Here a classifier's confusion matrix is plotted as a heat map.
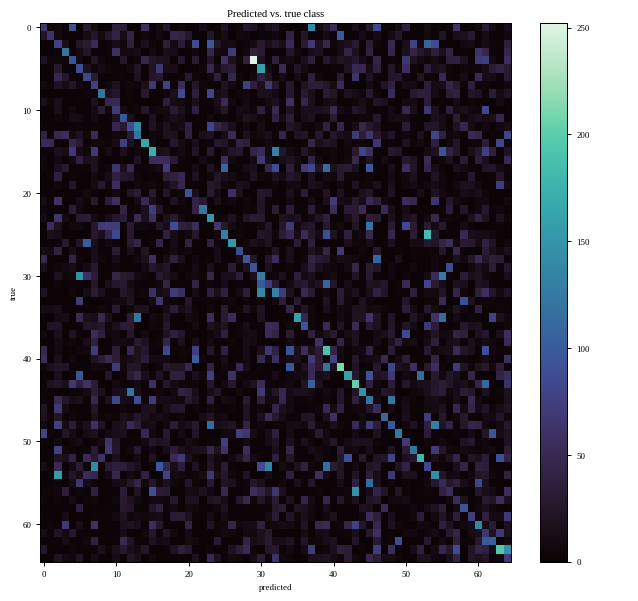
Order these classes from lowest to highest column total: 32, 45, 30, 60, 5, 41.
5, 41, 60, 32, 30, 45
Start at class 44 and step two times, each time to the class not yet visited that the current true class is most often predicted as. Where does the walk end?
13
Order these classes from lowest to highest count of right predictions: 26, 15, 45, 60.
45, 60, 26, 15
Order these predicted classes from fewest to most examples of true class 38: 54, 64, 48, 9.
9, 48, 54, 64
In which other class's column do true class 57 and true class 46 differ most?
2
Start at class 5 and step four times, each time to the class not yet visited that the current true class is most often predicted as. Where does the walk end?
48
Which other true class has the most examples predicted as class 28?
7
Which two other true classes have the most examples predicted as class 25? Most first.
17, 50
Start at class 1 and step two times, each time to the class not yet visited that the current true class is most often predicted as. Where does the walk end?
39
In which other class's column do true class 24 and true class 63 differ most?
64
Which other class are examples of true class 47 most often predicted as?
53
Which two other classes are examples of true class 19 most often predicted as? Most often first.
63, 10
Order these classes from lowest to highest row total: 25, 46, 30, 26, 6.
46, 6, 26, 30, 25
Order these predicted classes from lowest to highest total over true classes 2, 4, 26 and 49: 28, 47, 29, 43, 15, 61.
47, 15, 43, 28, 61, 29
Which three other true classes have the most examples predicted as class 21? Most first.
40, 2, 39
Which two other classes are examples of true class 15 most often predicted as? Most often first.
32, 55
